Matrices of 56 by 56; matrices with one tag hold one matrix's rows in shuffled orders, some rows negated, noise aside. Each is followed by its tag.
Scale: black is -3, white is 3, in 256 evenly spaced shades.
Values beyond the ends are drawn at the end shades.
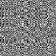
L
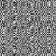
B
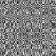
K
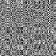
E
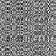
E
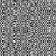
B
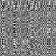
B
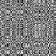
E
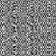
B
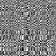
L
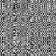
B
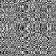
L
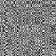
K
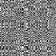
L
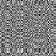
E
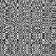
K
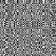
K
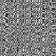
K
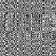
K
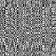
K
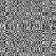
K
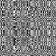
B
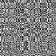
L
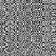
K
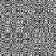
E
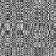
E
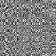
K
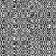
B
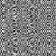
B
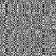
K
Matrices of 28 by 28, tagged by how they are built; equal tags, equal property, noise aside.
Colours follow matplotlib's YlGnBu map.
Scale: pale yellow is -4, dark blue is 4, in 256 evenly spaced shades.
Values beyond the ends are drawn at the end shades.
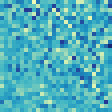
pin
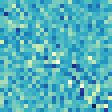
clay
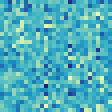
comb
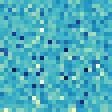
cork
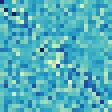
clay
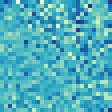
pin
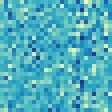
comb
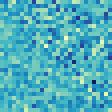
pin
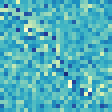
clay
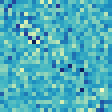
clay
